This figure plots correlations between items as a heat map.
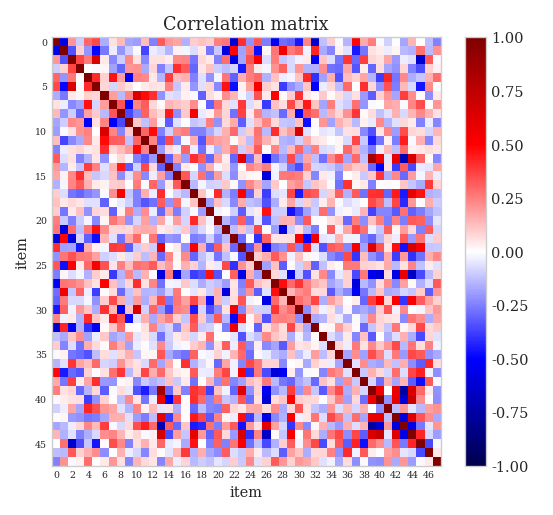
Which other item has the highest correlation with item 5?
2
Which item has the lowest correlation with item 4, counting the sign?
9
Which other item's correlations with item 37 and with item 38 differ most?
45
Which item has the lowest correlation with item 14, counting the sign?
40
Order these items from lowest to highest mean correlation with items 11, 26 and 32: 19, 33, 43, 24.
24, 33, 19, 43
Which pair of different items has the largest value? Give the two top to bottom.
13, 39
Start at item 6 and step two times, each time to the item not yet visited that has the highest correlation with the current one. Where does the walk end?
30
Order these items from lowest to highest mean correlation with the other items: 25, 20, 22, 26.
26, 22, 20, 25
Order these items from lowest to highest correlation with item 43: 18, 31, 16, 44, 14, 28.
44, 18, 31, 28, 16, 14
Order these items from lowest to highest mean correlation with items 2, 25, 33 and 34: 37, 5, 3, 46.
37, 3, 46, 5
